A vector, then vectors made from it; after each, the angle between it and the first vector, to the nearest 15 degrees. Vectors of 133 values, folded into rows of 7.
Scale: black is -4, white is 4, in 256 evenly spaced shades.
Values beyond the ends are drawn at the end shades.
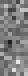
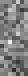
150 degrees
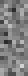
60 degrees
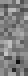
150 degrees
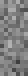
150 degrees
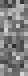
90 degrees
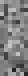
135 degrees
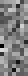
120 degrees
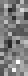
30 degrees
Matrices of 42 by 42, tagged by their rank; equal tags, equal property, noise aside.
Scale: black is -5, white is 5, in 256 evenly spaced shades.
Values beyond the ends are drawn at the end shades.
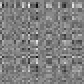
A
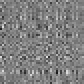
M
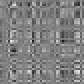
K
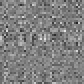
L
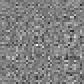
L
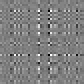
A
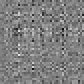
M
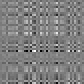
A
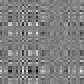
A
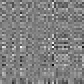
K
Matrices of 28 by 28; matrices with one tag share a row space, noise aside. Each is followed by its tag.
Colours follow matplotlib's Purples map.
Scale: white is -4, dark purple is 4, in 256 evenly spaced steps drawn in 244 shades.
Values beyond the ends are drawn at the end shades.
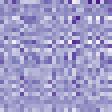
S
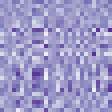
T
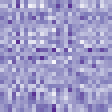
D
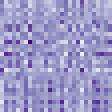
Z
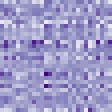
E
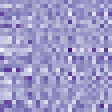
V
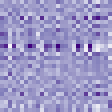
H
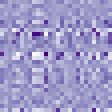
T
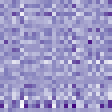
S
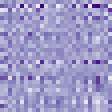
H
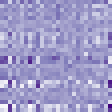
H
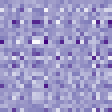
T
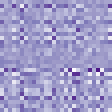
S
